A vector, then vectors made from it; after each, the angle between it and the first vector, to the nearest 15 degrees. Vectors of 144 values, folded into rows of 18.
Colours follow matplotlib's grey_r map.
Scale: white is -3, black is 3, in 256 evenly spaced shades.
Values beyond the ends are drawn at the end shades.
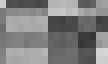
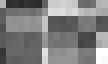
45 degrees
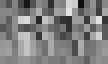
75 degrees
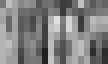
120 degrees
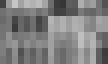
150 degrees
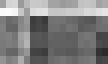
90 degrees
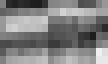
45 degrees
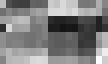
30 degrees
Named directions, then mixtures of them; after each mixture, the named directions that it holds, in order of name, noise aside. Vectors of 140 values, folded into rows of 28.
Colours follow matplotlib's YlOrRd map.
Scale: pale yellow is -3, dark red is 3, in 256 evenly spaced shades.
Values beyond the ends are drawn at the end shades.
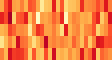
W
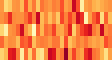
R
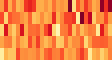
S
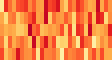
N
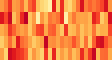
W.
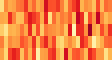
N, R.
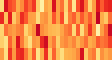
N, S, W.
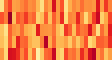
N, R, W.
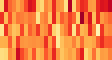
N, S, W.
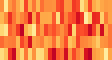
R.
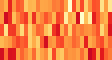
S, W.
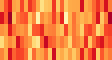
W.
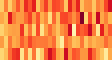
N, R, S.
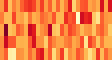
R, S, W.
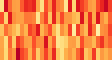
N, S, W.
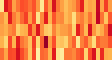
N, W.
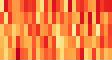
N, S, W.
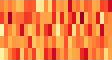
R, S, W.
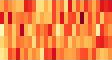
R, S, W.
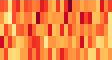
S, W.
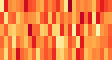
N, S.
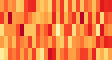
R, S, W.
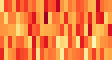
N.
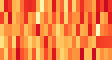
N, S, W.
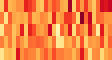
N, S.
